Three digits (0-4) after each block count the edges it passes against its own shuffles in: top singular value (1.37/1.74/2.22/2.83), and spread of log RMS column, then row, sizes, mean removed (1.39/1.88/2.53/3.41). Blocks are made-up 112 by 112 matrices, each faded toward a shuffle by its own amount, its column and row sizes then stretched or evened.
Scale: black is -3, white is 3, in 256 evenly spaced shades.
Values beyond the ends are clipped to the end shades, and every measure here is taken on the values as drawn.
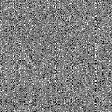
3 3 1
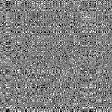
4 2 3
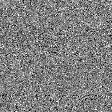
0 0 2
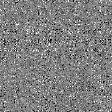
1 2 3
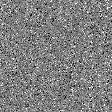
0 1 0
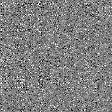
2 2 2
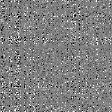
1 4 3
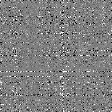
1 3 4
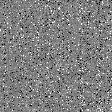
0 2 0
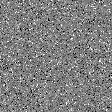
0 0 0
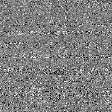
1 1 4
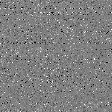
1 1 2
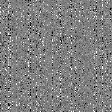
1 4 0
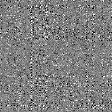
1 3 3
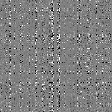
3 4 3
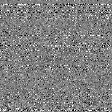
1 1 4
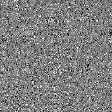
2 2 1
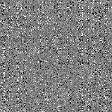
2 3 1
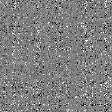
0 4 3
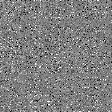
0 2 3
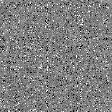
1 3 2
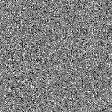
2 1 0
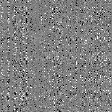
2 4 1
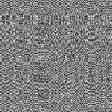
4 0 3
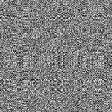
4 1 3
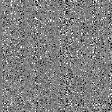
1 4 2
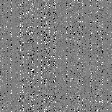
0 4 1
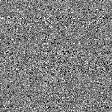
1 1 3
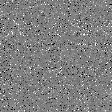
0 1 2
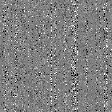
0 4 1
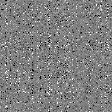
0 3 2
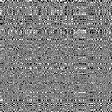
4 2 4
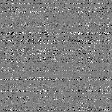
1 2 4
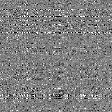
3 2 4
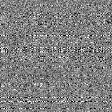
3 0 4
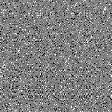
3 1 1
